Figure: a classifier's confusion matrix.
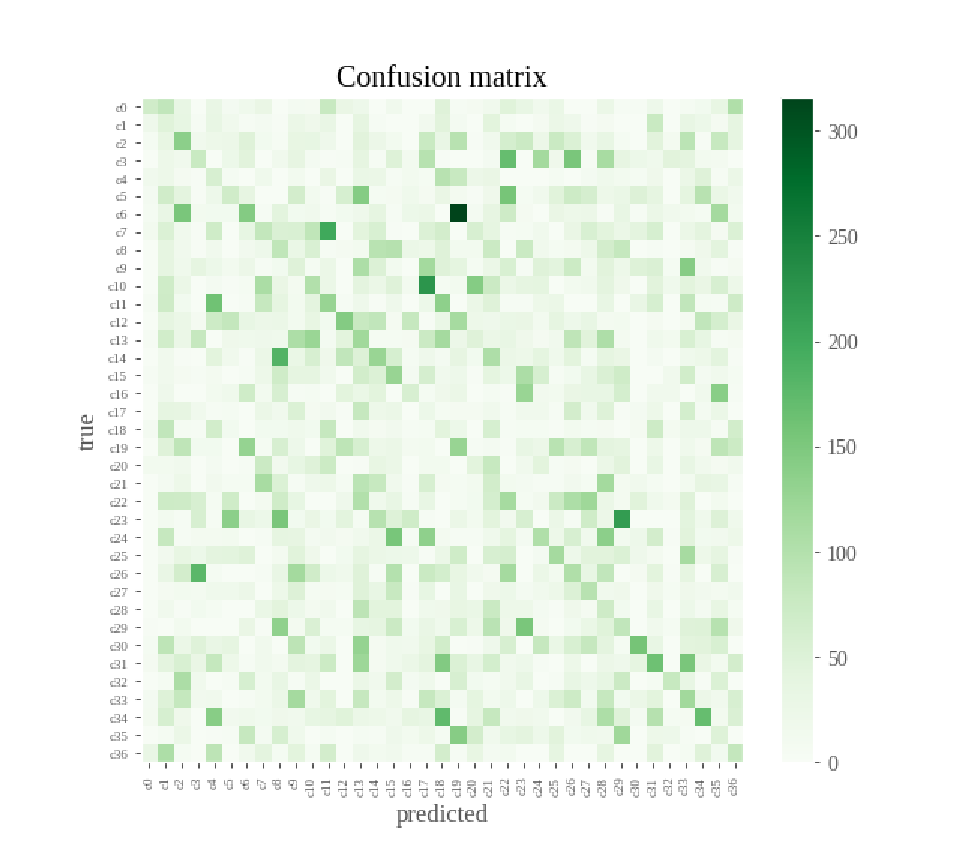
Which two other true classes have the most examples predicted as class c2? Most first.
c6, c32
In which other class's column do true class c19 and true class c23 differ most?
c29
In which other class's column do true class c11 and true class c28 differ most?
c4
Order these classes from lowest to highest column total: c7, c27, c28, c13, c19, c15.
c7, c27, c15, c19, c28, c13
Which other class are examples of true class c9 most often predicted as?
c33
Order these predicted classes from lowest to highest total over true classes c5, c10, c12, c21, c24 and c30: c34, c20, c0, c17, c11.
c0, c11, c20, c34, c17
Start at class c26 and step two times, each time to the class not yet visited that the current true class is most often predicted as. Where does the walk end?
c22
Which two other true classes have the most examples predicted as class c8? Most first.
c14, c23
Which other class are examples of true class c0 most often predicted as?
c36
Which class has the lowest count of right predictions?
c17
